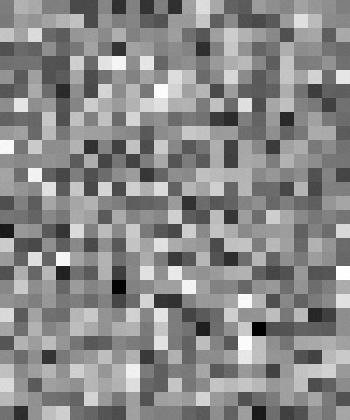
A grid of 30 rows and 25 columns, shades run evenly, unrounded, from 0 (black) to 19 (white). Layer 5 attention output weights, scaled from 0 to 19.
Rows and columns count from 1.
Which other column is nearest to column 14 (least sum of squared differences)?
2
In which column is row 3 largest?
3
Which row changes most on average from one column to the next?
14
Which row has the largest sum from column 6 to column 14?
8
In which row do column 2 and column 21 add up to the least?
30
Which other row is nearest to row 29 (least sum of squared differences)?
10
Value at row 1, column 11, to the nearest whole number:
4
